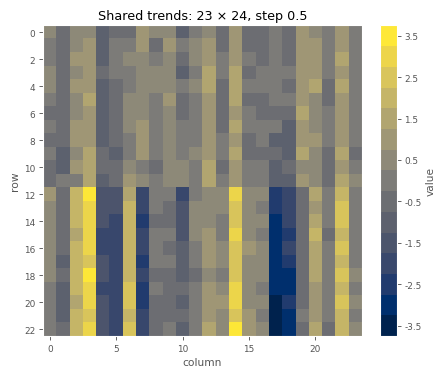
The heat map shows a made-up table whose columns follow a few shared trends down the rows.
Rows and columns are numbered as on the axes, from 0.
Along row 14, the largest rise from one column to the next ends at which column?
6
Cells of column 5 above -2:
14
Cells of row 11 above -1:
21
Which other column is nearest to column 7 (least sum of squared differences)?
5
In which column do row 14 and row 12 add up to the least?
17
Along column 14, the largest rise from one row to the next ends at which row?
12
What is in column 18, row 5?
0
